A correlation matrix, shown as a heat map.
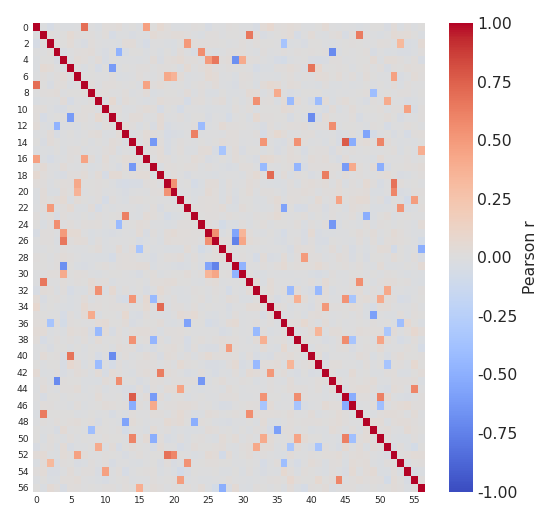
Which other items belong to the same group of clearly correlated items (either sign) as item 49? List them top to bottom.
8, 35
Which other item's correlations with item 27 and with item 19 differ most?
52
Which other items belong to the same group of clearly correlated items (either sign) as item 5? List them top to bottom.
11, 40
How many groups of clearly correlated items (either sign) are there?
16
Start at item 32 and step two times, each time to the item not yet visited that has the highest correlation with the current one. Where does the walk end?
51
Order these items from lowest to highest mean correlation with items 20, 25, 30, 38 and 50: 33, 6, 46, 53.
46, 53, 6, 33
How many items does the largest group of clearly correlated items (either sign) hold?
7
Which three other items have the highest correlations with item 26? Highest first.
4, 25, 30
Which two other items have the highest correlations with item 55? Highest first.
44, 21
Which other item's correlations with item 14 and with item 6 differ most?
45
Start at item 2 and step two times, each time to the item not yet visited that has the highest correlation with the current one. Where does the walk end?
53
